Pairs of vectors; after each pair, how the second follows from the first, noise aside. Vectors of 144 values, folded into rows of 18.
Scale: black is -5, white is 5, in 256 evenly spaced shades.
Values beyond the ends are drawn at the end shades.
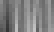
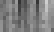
reversed, negated.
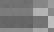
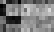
reversed, negated, scaled up.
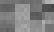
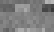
partly zeroed.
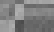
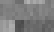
partly zeroed.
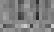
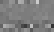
negated, partly zeroed.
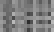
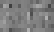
wrapped around, negated, partly zeroed.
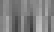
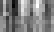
reversed, negated, scaled up.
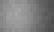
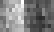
wrapped around, negated, scaled up.
